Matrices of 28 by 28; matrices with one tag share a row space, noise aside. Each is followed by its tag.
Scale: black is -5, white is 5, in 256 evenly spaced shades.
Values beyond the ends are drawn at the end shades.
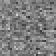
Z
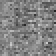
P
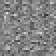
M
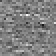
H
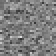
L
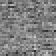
P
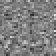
M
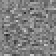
M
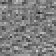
Z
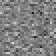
M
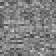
L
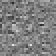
H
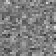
M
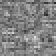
P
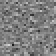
M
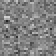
M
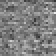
P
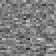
Z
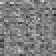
L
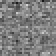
H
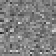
L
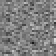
M
